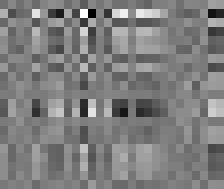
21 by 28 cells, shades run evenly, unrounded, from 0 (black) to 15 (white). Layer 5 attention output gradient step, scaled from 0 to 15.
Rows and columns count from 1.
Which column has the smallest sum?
12
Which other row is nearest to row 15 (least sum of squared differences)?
16
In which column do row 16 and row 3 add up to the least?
11
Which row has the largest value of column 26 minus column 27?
2
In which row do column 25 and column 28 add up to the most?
13
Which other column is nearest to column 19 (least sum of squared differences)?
5
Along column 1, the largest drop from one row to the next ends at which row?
3
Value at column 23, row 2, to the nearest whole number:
6
